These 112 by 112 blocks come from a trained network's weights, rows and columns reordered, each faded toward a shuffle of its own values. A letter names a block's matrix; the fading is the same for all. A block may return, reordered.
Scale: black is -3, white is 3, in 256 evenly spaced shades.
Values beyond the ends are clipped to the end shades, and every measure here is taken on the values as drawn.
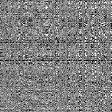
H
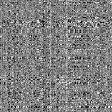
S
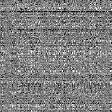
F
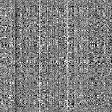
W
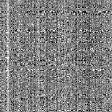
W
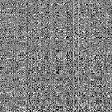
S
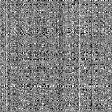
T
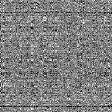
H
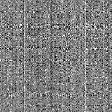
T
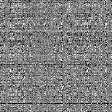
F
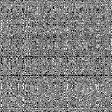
H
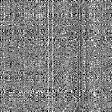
T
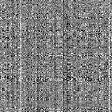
W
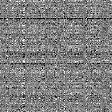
F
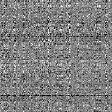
H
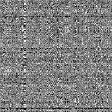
H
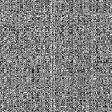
S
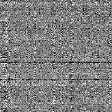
H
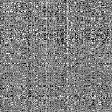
S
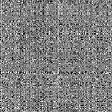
S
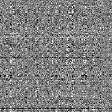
H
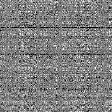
F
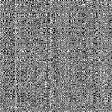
S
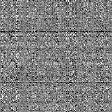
H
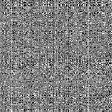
S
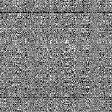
H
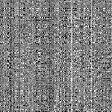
W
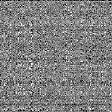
H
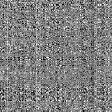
S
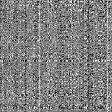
T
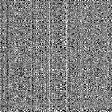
T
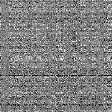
F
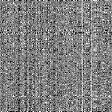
W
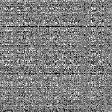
F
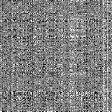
T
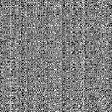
S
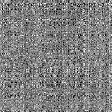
S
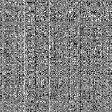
T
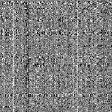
T
